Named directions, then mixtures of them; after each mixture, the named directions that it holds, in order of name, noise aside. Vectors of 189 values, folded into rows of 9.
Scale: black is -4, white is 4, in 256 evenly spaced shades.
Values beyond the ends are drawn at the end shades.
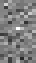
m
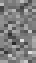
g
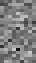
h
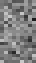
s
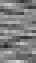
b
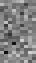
g, s.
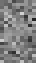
s.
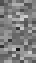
h.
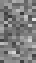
s.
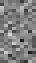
g.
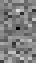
m, s.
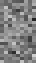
s.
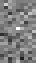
m.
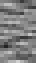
b.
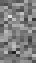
h, s.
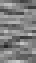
b.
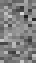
s.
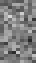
h, s.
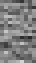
b, s.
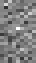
m.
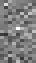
m.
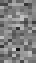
h.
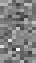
h.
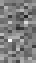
h, m.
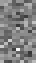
h.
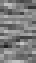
b.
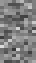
b, h.
